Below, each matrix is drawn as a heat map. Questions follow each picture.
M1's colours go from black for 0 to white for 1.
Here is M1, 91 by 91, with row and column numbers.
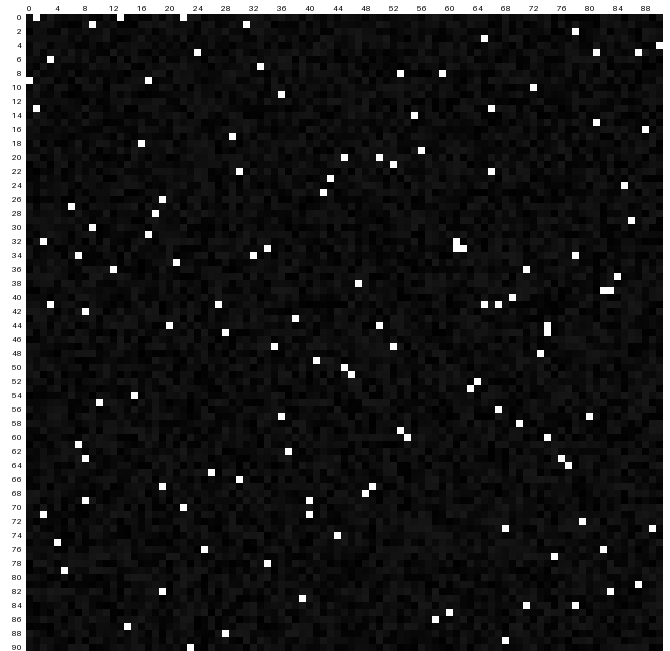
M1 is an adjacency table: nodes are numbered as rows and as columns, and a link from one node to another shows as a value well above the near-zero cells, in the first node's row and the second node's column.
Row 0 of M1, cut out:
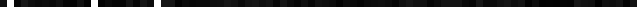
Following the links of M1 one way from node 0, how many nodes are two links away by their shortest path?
4
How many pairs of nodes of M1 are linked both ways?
4
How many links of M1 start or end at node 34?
5
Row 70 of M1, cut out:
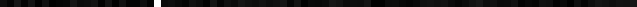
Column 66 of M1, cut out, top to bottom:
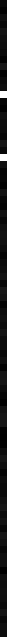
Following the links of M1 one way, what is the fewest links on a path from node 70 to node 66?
2
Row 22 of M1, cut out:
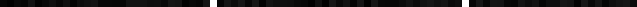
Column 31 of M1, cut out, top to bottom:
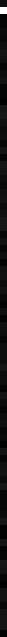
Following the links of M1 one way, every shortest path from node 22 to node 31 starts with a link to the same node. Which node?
node 30
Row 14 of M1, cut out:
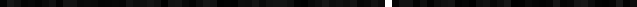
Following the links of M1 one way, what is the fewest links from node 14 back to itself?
7
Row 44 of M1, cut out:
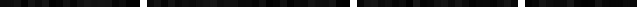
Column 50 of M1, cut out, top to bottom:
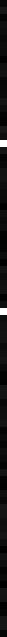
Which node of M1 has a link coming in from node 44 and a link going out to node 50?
node 20
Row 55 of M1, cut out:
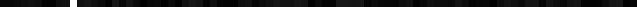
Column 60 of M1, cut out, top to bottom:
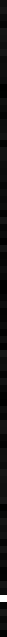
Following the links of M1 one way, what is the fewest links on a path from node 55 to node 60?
7
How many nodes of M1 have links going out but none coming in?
3
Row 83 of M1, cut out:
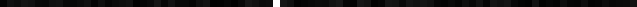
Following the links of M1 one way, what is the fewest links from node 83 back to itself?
2
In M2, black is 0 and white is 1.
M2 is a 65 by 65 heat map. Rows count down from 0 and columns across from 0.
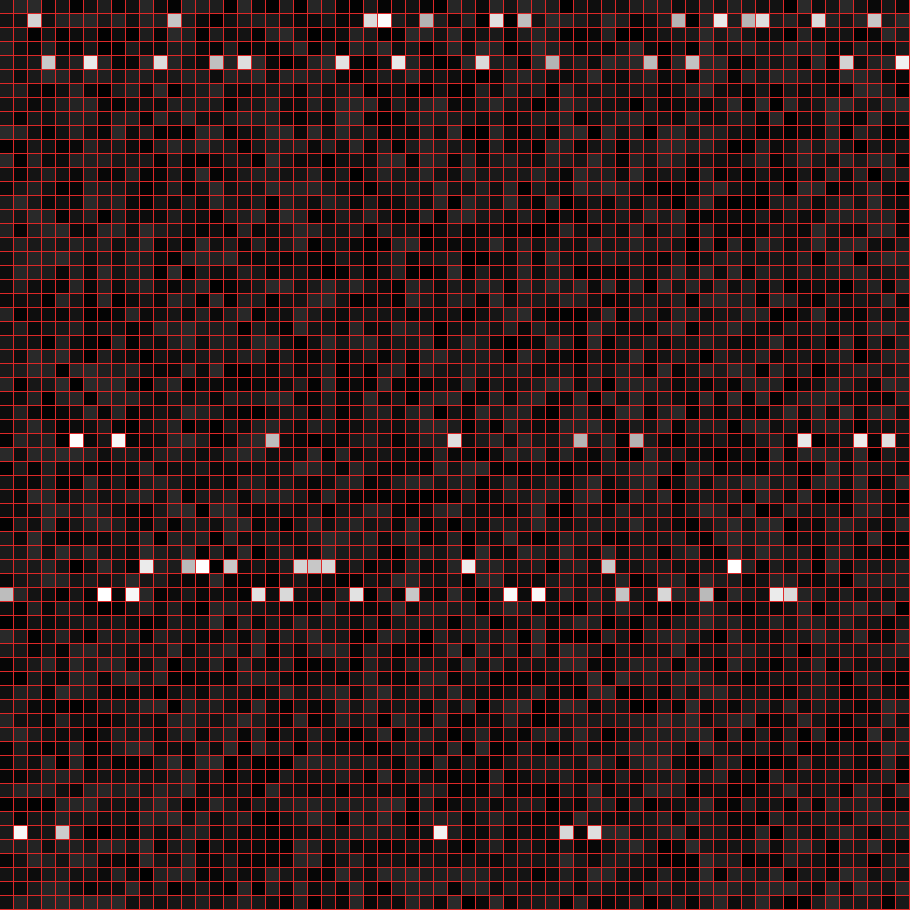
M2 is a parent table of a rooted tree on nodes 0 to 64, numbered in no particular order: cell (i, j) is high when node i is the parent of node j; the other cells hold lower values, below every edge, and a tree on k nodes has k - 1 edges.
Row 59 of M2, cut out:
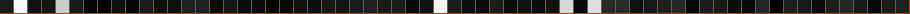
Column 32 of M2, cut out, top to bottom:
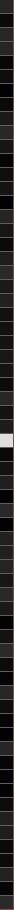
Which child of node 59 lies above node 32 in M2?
31
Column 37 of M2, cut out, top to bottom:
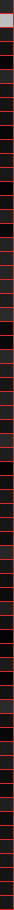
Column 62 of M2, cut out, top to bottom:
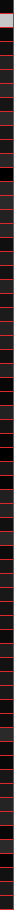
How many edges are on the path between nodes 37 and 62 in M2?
2
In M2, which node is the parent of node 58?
1
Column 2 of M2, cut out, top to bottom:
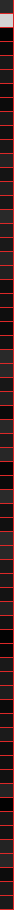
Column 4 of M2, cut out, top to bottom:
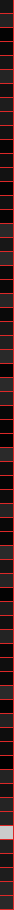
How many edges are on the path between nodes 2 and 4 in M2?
3
